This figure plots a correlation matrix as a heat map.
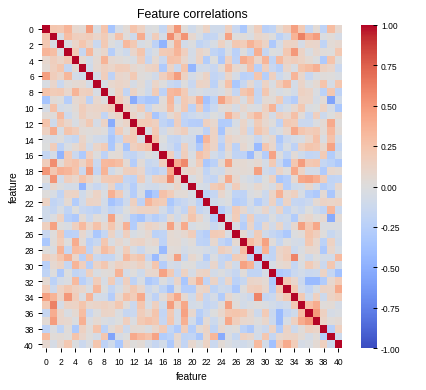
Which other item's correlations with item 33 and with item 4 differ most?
17
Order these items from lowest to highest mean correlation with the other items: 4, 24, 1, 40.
24, 40, 4, 1
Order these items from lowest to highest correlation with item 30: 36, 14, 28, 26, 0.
0, 26, 14, 36, 28
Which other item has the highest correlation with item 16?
31
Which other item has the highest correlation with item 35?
1
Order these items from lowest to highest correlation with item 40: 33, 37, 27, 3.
27, 37, 3, 33
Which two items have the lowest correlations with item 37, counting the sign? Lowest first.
32, 21
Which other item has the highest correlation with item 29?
34
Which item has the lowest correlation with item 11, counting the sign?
15
